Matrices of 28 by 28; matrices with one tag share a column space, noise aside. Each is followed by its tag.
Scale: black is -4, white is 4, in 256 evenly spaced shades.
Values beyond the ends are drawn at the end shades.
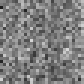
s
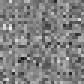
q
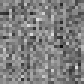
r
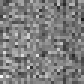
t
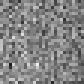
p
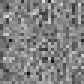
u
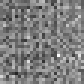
t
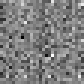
t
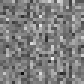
q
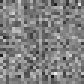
t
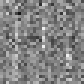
r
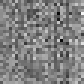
r
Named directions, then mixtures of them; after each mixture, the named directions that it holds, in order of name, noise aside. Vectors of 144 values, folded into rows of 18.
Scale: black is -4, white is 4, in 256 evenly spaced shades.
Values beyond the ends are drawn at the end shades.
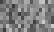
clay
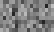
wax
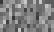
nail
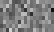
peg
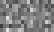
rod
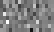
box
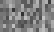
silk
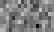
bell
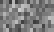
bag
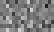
rod, wax.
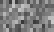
bag.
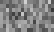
clay, silk.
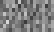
bell, box, silk.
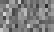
bell, box, wax.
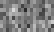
clay, nail, wax.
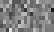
peg.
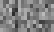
wax.
